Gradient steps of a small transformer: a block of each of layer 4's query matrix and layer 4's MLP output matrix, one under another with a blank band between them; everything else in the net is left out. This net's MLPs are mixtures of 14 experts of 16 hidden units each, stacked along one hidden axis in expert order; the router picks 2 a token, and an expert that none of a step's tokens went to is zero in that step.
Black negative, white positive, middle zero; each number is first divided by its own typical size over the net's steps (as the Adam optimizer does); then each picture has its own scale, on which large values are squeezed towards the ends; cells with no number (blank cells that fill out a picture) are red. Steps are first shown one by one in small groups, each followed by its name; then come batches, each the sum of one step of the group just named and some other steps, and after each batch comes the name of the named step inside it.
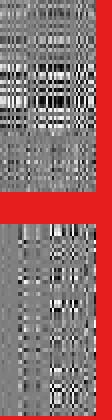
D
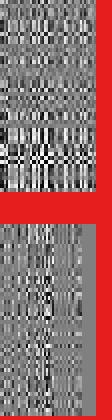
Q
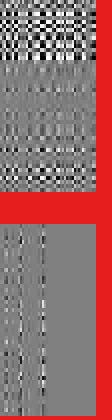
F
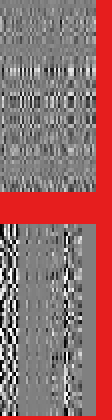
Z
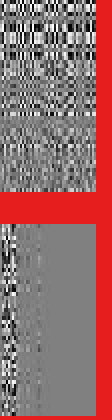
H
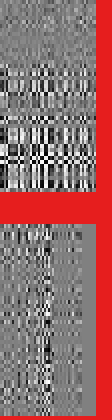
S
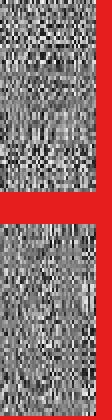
Q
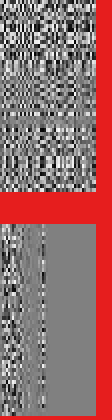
H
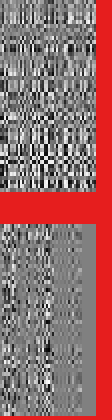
S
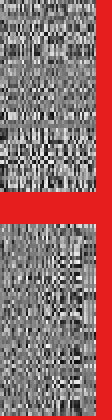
Q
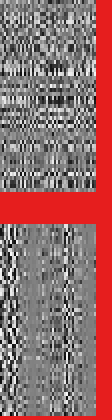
Z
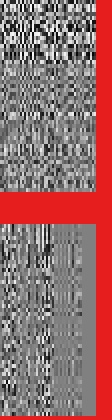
H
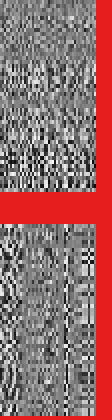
S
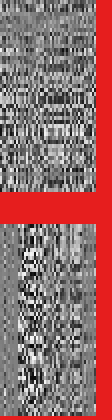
S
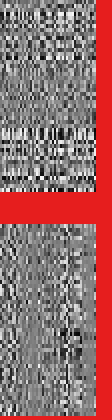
F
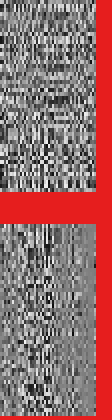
Q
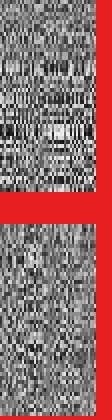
H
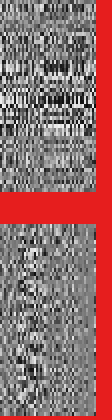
D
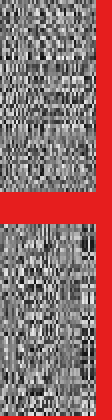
F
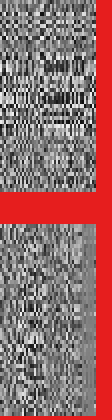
F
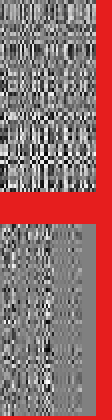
S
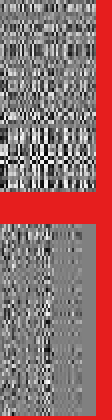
S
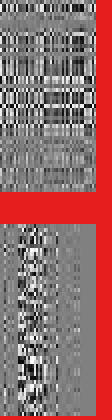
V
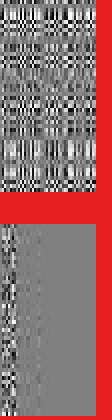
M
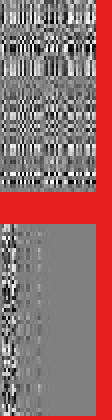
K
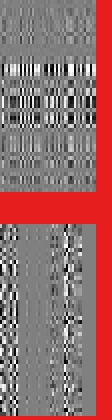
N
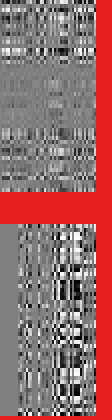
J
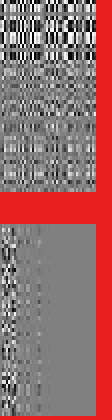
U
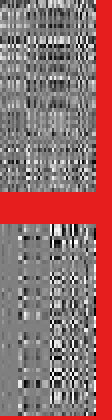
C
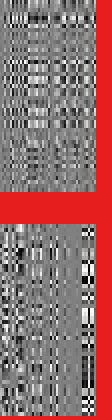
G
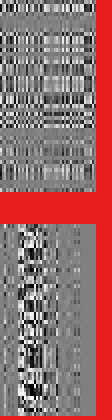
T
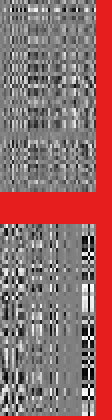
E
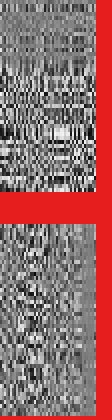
V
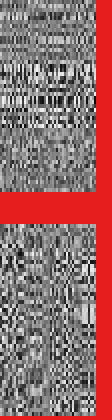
G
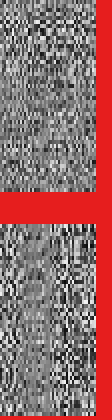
C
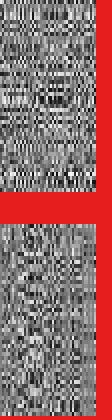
M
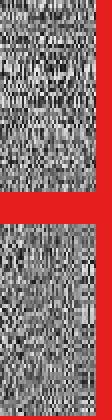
G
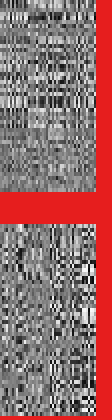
G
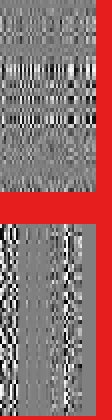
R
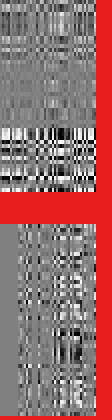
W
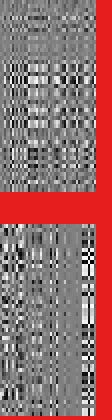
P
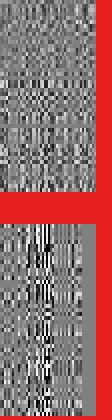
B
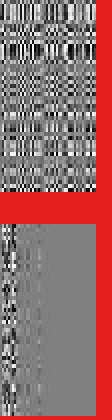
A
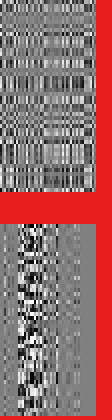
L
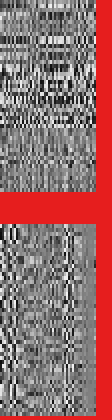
R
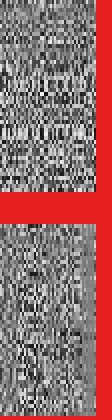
W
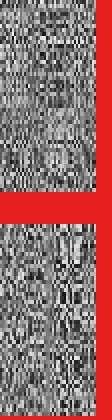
L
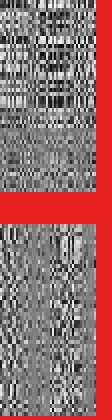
R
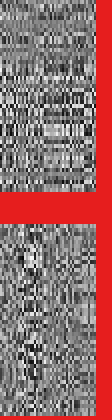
P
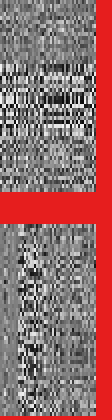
W
